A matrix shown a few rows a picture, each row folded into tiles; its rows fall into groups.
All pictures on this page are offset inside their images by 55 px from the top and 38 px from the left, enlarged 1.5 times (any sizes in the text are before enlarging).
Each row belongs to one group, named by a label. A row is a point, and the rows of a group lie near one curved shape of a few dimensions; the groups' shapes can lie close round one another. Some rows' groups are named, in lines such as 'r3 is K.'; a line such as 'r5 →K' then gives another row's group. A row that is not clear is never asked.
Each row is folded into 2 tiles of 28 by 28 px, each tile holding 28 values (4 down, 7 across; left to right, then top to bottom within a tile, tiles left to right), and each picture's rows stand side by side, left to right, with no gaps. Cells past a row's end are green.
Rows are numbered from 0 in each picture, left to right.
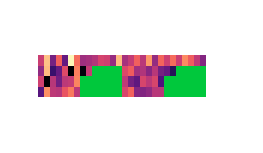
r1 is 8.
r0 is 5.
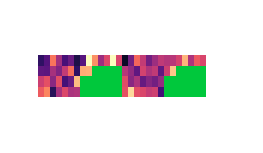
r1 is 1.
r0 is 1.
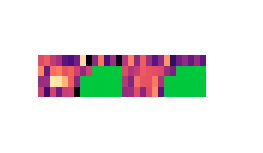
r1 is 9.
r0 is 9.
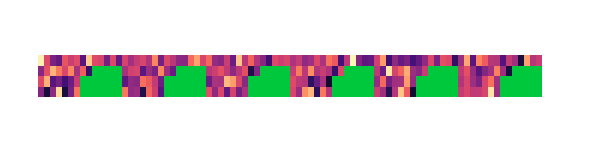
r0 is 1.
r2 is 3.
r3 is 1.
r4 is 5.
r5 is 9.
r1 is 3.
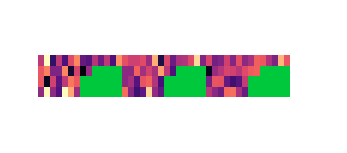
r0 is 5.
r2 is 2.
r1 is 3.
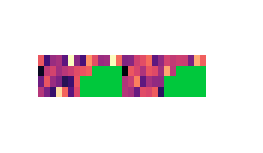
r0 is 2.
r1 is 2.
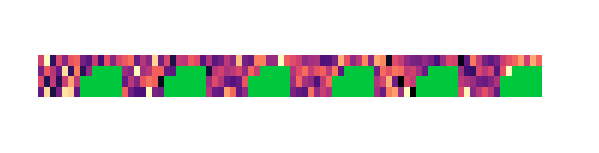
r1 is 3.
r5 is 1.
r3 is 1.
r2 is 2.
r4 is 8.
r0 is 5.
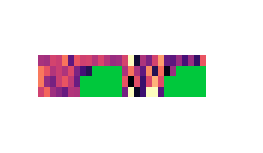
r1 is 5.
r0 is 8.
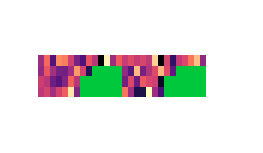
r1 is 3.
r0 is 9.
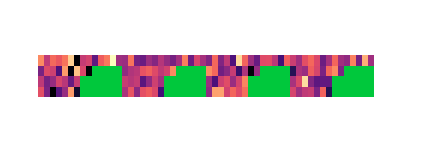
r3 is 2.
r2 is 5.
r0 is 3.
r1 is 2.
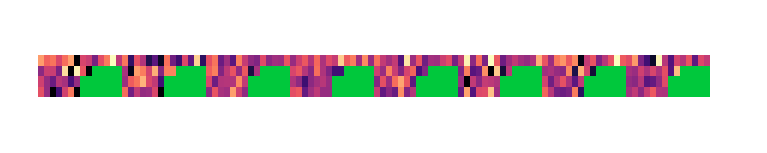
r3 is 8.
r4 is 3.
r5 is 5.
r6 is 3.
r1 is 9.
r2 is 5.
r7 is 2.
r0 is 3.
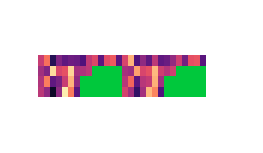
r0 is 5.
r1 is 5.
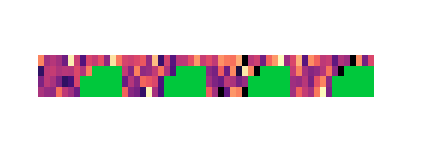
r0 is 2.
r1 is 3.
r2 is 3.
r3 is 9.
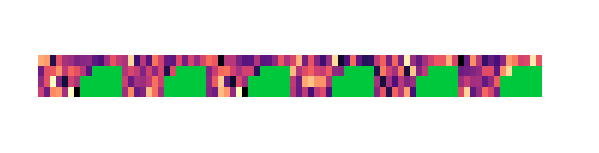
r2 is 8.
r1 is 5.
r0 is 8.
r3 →9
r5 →1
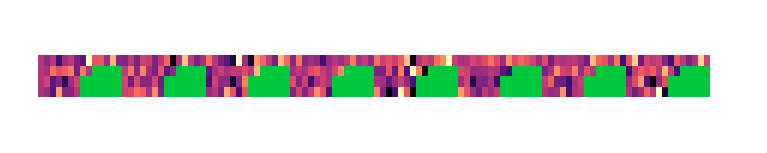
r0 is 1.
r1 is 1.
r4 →3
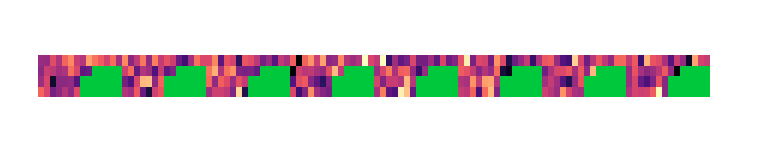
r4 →5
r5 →9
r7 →9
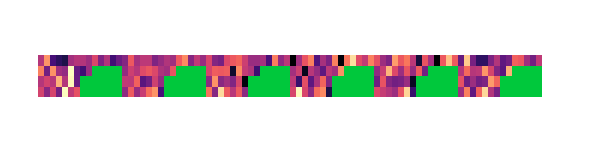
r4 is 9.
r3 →1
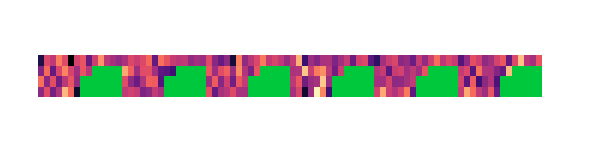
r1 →8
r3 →5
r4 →1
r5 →1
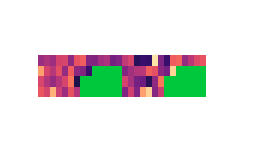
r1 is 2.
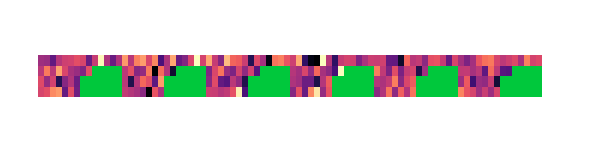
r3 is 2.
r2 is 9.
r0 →1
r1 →3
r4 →5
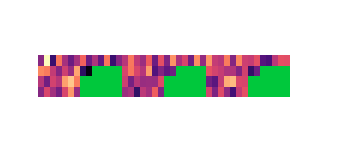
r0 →9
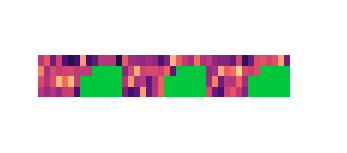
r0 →9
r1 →1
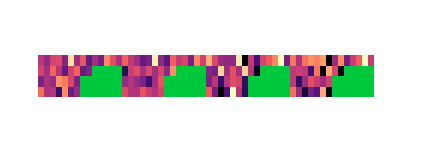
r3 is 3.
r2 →3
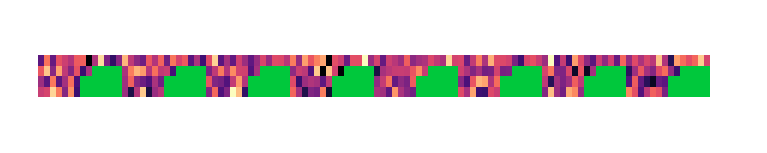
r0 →1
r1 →1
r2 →5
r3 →3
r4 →2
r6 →5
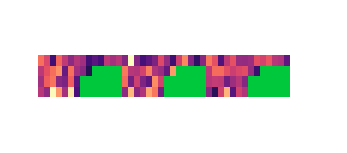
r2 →1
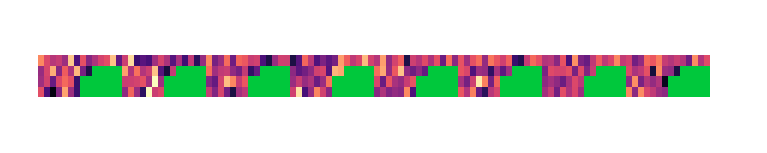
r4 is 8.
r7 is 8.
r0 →3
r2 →3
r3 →1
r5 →3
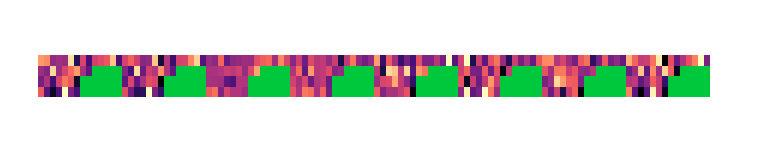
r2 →1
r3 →1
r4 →9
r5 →5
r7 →3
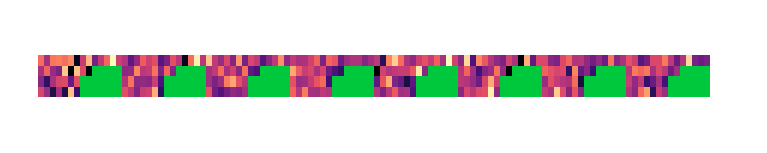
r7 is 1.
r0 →3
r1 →9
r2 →3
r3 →8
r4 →2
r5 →9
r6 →8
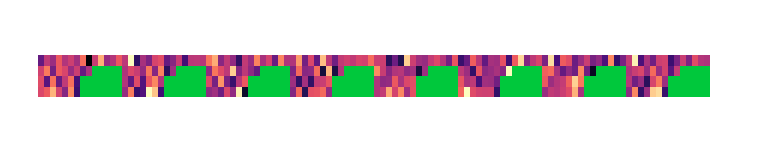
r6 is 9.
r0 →1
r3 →5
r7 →5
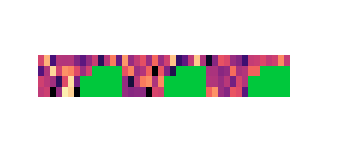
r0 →5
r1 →3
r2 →1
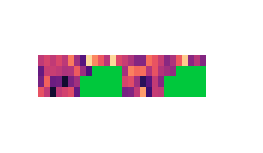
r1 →1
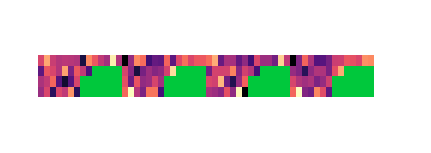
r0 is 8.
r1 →1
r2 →8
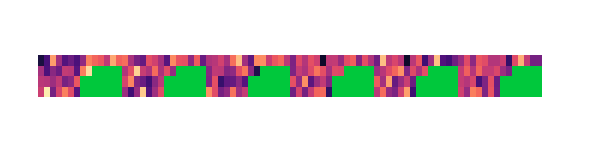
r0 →1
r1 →1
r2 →8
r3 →2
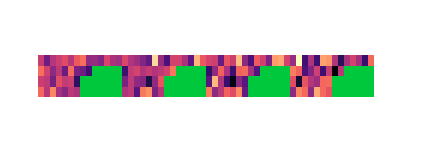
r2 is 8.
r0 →8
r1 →2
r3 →5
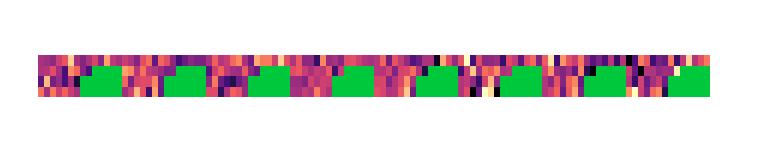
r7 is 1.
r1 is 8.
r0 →8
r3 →5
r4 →9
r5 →5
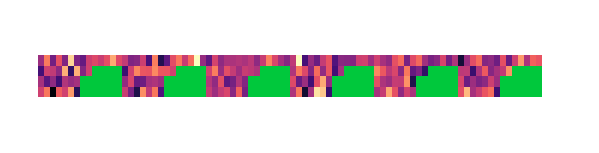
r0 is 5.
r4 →8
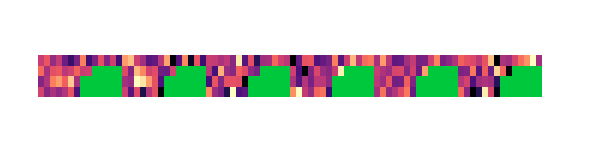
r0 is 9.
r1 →9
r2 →3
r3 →1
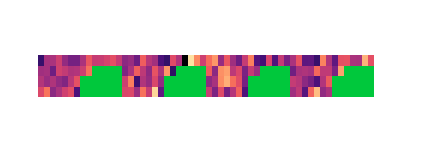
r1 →9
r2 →9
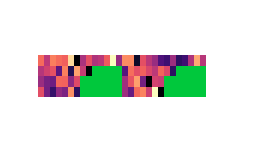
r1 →8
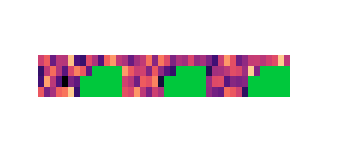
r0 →8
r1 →8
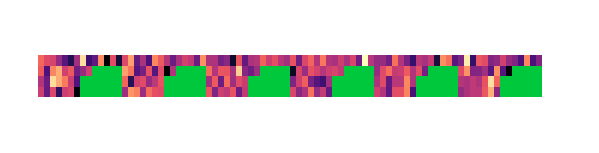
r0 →9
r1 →5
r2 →5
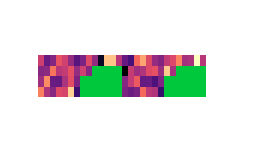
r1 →2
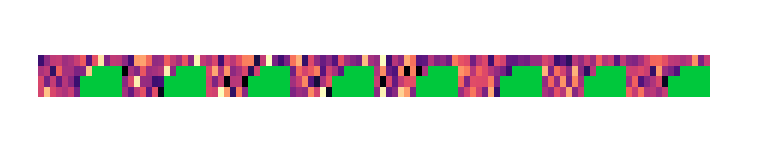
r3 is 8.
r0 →1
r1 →2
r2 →1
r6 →5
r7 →8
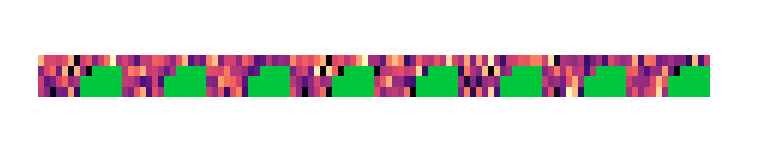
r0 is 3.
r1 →1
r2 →9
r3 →3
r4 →2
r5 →5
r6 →5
